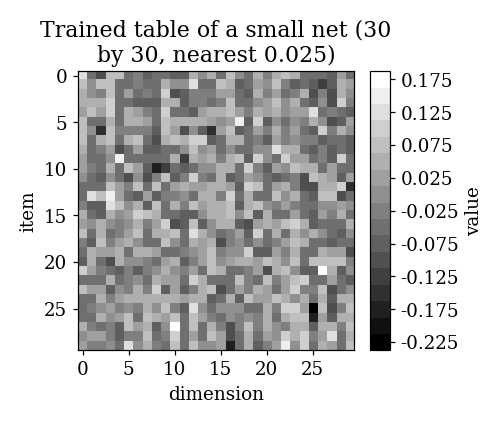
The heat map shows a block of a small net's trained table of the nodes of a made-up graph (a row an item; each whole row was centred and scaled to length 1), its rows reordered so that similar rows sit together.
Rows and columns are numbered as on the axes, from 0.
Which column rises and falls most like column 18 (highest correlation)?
27
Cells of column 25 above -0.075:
17
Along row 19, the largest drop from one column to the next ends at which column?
19
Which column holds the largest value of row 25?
12
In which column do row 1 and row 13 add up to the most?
3
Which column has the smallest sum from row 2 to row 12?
8
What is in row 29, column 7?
0.05
